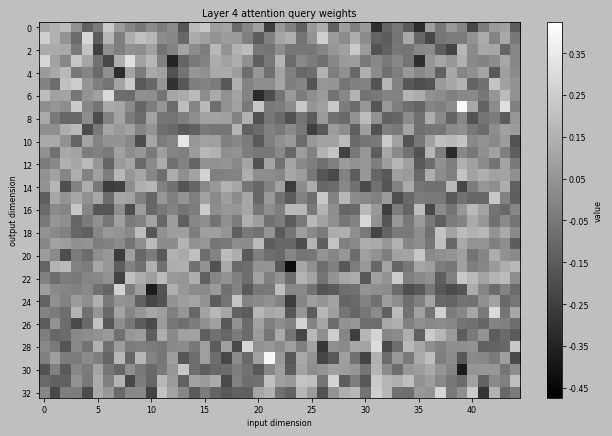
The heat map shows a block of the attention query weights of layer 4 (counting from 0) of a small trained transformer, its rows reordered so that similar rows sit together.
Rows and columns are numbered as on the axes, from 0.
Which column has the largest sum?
15
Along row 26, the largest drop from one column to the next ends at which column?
6
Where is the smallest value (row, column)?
21, 23
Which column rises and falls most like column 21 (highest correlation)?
24
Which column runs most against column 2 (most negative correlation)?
31
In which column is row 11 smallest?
38
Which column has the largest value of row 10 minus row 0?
13
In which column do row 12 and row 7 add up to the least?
35
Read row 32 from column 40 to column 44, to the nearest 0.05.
0.25 -0.3 0.15 -0.1 -0.05
